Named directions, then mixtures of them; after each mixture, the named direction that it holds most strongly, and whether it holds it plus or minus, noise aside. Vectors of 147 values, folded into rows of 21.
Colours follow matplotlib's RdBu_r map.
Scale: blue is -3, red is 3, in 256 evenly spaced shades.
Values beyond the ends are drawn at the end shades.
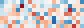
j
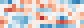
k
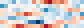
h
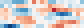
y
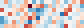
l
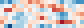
k, plus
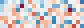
j, plus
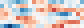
y, plus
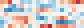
k, minus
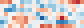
k, minus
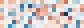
l, minus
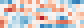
k, plus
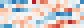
y, plus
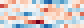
h, minus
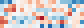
k, plus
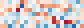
j, minus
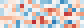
j, plus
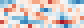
k, plus
